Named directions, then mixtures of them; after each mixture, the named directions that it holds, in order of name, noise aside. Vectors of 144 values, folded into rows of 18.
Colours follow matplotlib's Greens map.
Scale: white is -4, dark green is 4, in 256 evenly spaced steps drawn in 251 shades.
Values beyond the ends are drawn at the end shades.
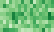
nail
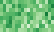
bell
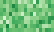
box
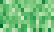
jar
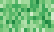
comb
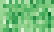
comb, nail.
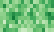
bell, nail.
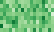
comb, jar.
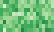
bell, box, nail.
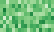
box, jar.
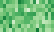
bell, box, comb.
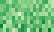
bell, box, jar.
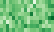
box, comb, nail.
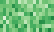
box, jar.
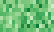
bell.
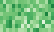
bell.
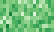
box.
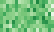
bell, comb, jar.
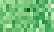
bell, comb.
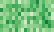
comb.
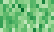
bell, comb, jar.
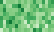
bell, comb, jar.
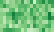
nail.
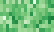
box, nail.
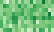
comb, jar, nail.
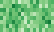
bell, box, comb.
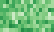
nail.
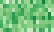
comb, jar, nail.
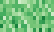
box, comb, jar.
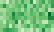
nail.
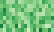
box, jar.
